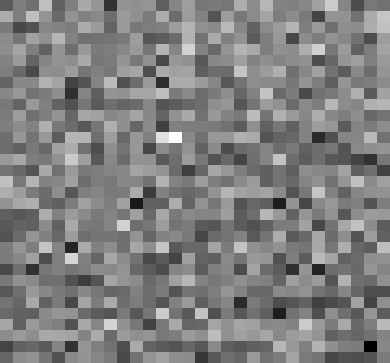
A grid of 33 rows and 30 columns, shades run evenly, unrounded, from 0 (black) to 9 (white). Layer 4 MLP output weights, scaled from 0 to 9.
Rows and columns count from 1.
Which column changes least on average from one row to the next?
8
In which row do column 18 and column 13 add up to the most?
13
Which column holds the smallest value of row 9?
6
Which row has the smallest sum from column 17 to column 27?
28
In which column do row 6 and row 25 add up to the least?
25
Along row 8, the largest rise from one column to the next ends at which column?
14
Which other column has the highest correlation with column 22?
11
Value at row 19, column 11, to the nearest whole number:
1
